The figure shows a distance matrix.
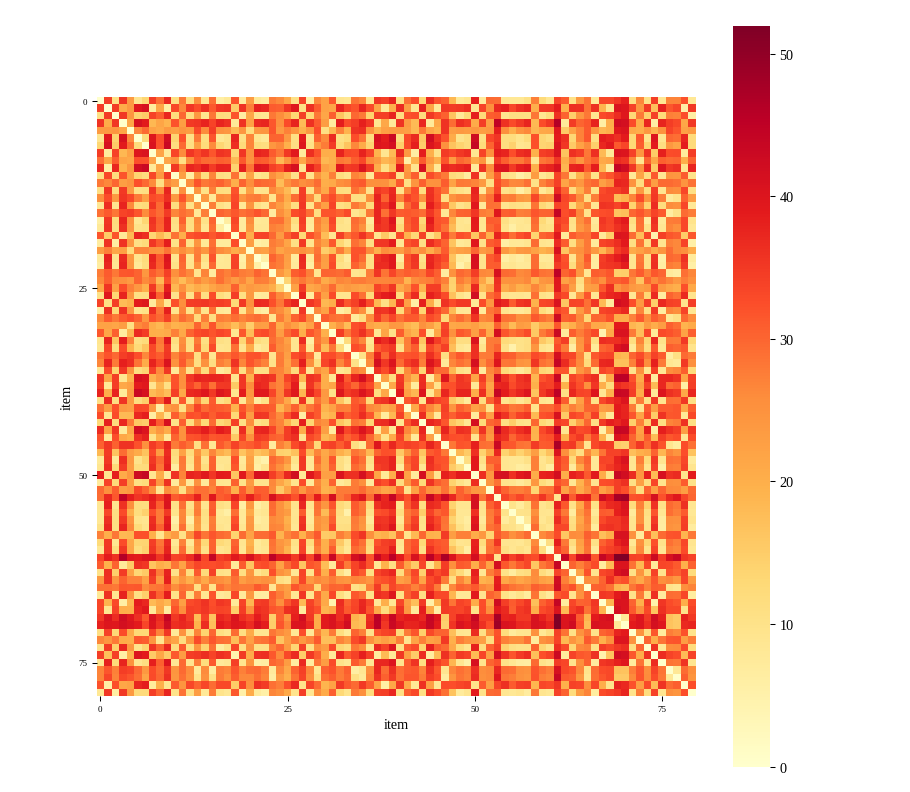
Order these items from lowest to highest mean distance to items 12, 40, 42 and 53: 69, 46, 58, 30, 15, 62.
30, 58, 62, 15, 46, 69
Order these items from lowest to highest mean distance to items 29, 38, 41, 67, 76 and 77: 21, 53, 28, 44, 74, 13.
13, 74, 44, 28, 21, 53
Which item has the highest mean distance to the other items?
61
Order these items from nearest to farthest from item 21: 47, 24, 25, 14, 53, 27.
14, 47, 25, 24, 53, 27
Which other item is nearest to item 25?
64
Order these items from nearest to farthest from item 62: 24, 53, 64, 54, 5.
24, 64, 54, 5, 53
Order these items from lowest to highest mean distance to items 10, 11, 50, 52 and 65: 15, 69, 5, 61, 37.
15, 37, 5, 69, 61
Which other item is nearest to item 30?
4
